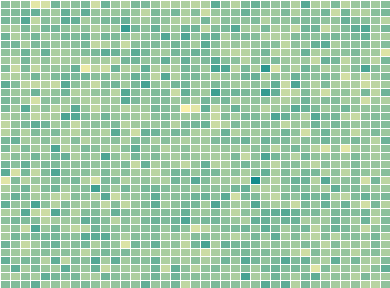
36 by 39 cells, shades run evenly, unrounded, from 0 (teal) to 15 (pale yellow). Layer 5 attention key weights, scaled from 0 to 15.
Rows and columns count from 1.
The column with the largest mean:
38
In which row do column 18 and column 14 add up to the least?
7
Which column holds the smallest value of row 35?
25
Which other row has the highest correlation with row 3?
14
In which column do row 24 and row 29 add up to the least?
10
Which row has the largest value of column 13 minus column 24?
31
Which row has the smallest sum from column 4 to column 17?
30
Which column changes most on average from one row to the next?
4
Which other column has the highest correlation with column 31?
36
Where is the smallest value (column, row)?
26, 23
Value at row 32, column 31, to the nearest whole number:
12
